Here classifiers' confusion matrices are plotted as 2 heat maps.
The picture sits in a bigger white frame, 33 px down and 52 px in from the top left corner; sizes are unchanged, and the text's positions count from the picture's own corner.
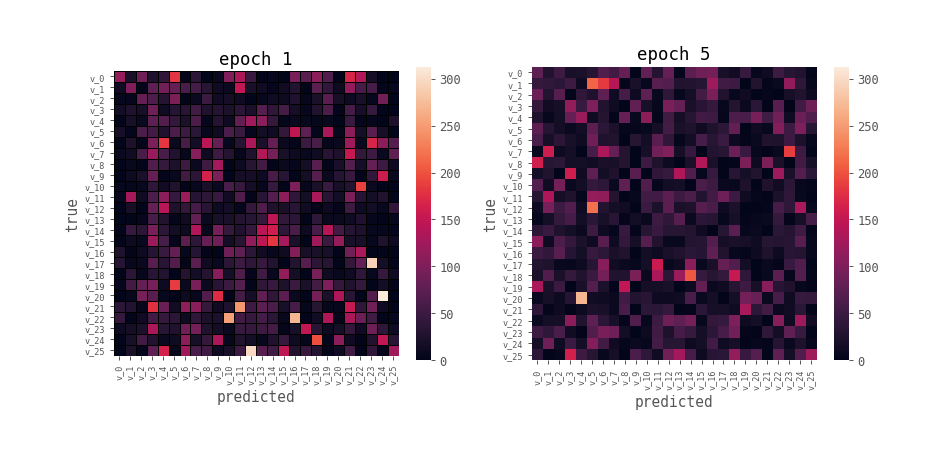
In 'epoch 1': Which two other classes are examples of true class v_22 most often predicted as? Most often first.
v_16, v_10
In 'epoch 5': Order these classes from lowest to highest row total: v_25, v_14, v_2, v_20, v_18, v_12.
v_14, v_2, v_20, v_12, v_25, v_18
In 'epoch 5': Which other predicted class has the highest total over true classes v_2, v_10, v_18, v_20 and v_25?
v_4
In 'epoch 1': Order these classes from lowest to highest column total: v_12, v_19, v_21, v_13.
v_19, v_12, v_13, v_21
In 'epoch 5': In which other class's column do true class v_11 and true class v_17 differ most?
v_1
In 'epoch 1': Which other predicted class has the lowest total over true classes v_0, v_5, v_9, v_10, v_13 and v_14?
v_25
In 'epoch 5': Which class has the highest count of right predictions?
v_18
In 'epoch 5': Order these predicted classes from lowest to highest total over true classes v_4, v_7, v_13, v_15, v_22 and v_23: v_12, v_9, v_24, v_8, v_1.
v_9, v_8, v_1, v_12, v_24
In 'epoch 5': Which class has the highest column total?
v_5
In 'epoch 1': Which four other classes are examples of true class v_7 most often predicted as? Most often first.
v_21, v_13, v_3, v_14
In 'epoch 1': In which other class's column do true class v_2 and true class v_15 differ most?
v_14
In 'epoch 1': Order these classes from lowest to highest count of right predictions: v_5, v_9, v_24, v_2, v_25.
v_5, v_2, v_9, v_25, v_24
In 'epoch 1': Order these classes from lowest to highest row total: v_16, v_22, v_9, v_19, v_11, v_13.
v_13, v_16, v_9, v_19, v_11, v_22
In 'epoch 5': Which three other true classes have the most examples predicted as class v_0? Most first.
v_8, v_19, v_15
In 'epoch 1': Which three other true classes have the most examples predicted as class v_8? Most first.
v_9, v_6, v_15
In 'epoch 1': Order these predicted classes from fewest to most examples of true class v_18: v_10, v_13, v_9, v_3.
v_10, v_3, v_13, v_9
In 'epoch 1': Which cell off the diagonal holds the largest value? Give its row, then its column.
v_20, v_24
